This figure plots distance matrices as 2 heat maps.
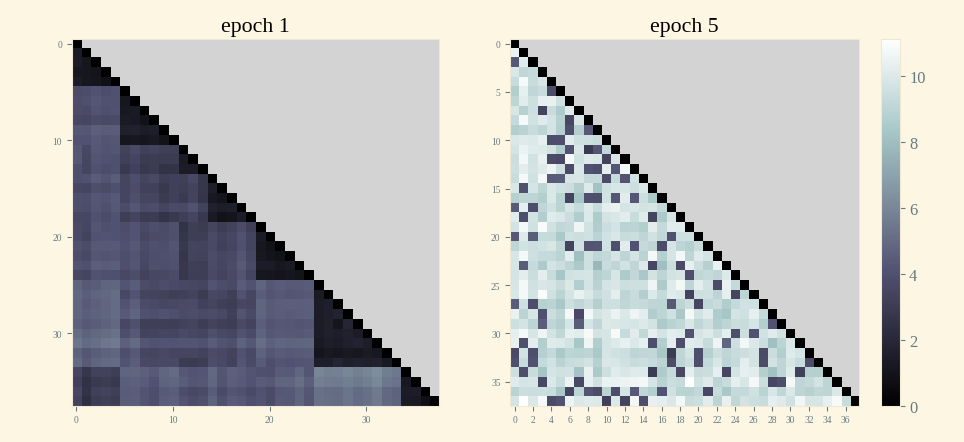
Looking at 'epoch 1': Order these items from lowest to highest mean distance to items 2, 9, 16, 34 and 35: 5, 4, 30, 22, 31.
4, 5, 22, 30, 31
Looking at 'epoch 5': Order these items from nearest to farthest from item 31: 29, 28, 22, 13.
28, 29, 13, 22
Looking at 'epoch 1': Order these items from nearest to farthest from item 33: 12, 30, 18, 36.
30, 12, 18, 36
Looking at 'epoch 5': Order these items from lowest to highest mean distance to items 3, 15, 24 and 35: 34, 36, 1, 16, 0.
34, 1, 16, 36, 0
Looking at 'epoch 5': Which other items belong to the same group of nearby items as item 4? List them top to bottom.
5, 10, 12, 14, 37
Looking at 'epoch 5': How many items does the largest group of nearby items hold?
8
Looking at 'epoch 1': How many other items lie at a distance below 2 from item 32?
8
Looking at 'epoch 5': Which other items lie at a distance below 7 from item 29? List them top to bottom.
3, 7, 28, 35
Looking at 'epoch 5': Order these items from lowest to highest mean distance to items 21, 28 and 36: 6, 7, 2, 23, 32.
6, 7, 23, 32, 2
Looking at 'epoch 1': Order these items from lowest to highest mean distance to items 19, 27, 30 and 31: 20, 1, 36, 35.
20, 1, 36, 35
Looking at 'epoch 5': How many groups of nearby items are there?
7
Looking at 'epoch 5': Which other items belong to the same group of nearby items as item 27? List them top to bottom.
0, 2, 17, 20, 32, 33
